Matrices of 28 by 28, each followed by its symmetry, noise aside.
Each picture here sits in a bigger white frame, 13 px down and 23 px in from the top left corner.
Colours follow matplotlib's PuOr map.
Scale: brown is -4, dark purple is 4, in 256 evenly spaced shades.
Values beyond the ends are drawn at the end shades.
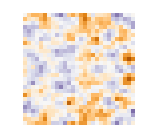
mirrored top to bottom.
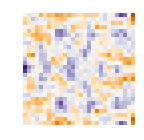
mirrored top to bottom.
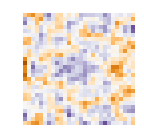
mirrored top to bottom.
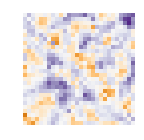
symmetric across the other diagonal.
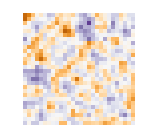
symmetric.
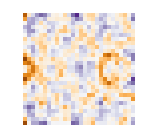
mirrored top to bottom.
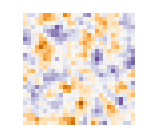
antisymmetric.
